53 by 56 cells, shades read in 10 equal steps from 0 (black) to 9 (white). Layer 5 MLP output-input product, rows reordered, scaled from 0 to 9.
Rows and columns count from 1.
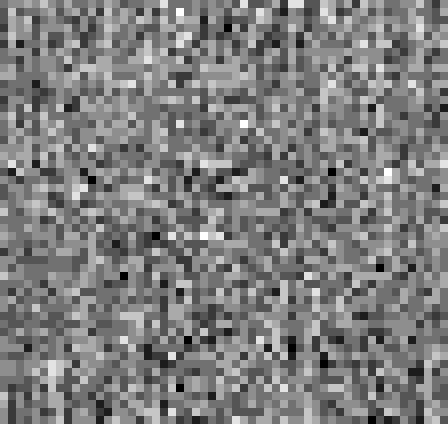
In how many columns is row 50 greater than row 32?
21
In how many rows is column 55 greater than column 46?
22
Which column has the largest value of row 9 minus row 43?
48
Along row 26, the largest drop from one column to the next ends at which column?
41
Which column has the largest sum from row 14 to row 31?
49
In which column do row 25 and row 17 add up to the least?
46
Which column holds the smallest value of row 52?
14
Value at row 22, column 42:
0
